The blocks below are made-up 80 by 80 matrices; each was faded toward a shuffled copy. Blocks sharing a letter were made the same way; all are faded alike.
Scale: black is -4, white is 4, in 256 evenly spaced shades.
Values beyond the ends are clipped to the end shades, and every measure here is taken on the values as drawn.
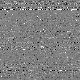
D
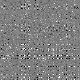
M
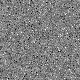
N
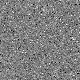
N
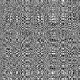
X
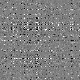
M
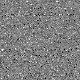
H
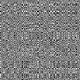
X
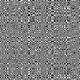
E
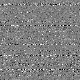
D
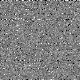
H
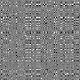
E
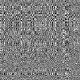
X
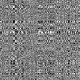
X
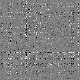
M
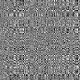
X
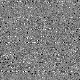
H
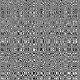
E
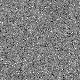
N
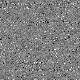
H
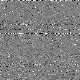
D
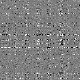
M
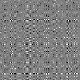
E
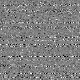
D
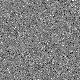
N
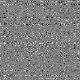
M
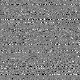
D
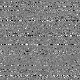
D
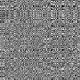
X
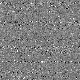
H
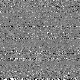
D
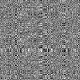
X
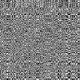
X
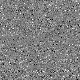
H
